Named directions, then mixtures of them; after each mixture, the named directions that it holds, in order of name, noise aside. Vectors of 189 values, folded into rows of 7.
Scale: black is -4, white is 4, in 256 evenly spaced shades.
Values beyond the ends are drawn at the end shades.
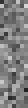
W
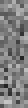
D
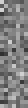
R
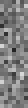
R, W.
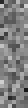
W.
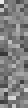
R, W.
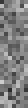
D, W.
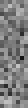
D.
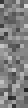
W.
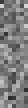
W.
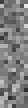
W.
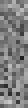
D.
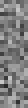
D, R.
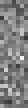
D.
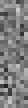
D, R.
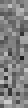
D.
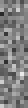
R, W.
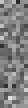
D, W.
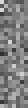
R.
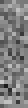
D.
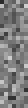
W.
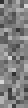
D, W.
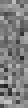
D.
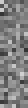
R.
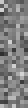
R.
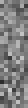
D, W.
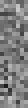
D, R.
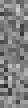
D, R.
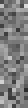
D, W.
